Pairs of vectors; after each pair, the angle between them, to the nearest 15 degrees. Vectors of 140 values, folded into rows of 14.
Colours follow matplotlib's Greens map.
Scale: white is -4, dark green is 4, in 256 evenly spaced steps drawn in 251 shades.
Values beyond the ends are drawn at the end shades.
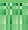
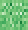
135 degrees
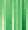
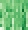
45 degrees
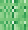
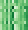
45 degrees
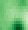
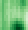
15 degrees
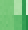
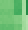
165 degrees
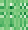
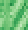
120 degrees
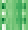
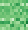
90 degrees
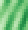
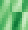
135 degrees
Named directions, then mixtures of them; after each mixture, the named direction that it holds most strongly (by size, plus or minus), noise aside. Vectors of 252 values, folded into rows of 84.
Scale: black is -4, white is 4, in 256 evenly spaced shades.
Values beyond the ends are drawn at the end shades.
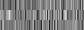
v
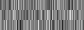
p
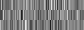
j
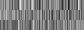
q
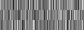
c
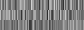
q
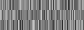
q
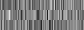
v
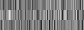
v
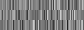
c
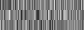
v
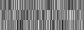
p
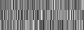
p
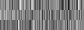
q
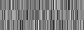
p
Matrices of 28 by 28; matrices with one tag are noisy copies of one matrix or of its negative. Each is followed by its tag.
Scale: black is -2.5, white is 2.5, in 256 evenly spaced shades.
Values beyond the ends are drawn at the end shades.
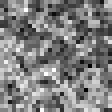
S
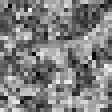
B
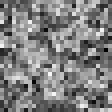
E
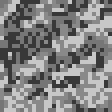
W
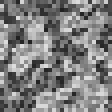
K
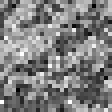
W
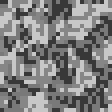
B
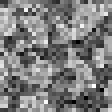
B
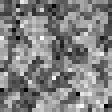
K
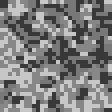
S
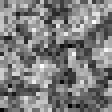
B
